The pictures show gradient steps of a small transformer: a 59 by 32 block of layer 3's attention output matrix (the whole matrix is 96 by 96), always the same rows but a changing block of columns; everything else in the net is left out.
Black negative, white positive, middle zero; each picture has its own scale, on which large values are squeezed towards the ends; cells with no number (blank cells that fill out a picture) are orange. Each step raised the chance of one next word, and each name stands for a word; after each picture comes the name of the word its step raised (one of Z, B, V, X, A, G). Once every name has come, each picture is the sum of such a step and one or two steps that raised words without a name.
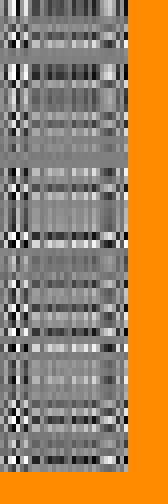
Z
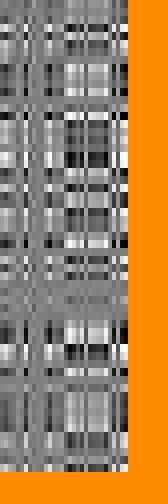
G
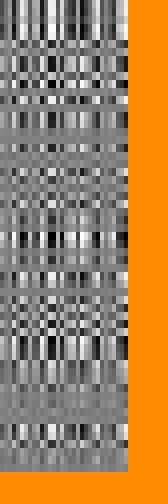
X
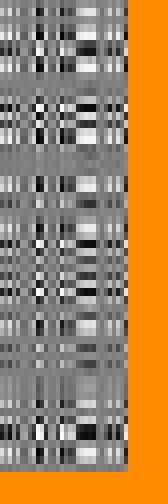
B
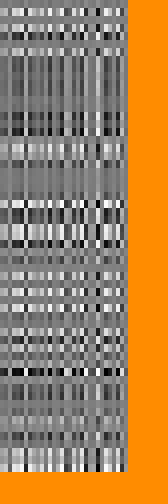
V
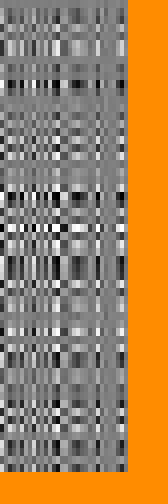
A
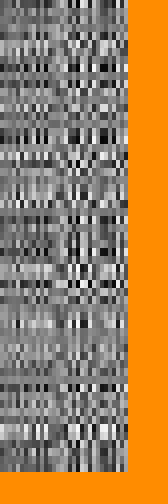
B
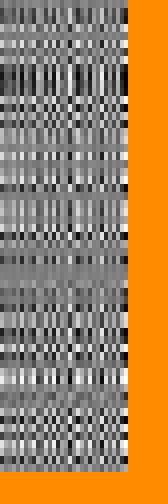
Z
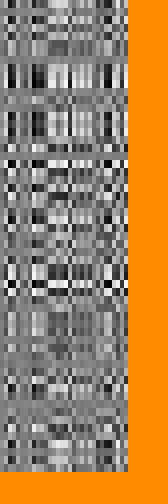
V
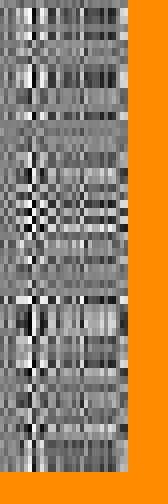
A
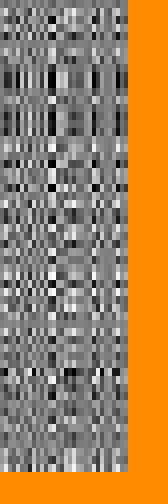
V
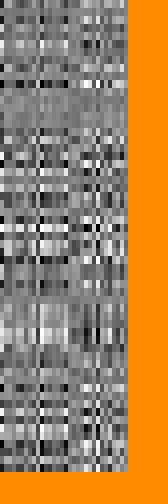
A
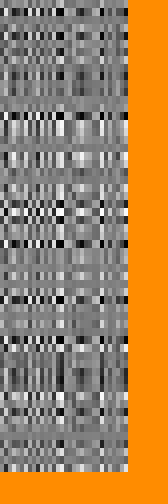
G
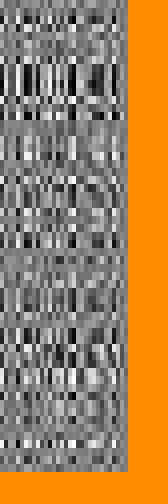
G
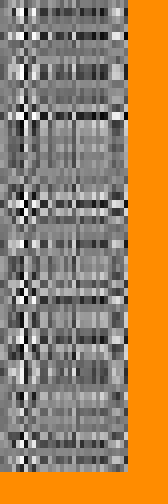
G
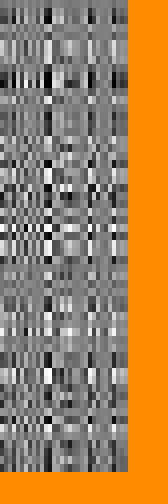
A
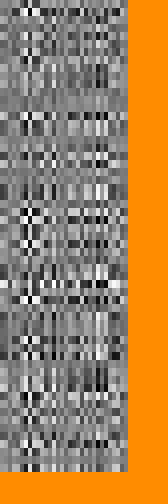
G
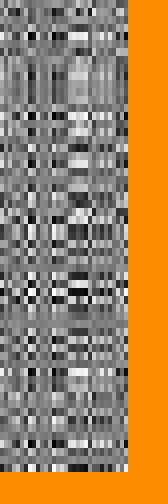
V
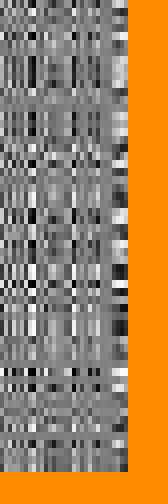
V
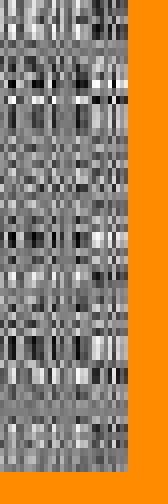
X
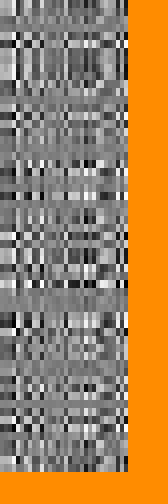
Z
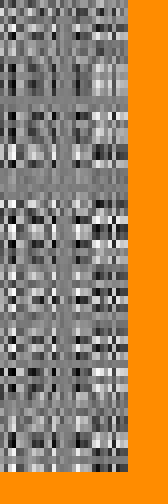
V
